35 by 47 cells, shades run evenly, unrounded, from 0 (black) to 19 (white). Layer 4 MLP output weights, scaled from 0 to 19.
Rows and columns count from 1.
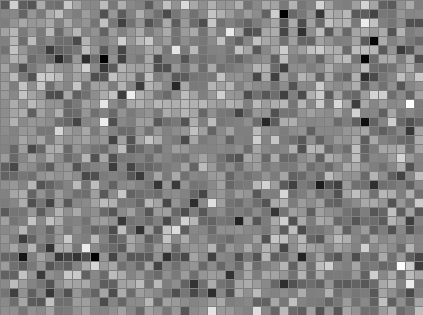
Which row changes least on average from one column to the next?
15
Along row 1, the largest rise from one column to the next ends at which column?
2
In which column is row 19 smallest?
13
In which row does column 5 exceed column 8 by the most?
29
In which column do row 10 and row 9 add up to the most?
5
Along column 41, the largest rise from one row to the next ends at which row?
8
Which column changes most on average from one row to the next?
32
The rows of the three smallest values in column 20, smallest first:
10, 21, 33
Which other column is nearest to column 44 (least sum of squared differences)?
28
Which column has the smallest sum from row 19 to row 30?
16
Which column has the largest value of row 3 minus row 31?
41
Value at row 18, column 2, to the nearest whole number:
8
